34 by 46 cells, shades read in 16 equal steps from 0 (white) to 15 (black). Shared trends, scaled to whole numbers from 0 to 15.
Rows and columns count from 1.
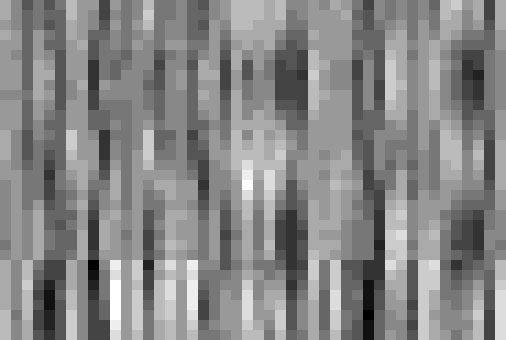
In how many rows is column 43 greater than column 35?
6
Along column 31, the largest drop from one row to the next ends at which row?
27
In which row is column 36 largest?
17
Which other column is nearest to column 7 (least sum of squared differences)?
1
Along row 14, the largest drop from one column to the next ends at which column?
7
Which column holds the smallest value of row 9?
36
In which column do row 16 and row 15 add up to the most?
10
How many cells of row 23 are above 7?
18
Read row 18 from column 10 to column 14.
10 5 8 6 6
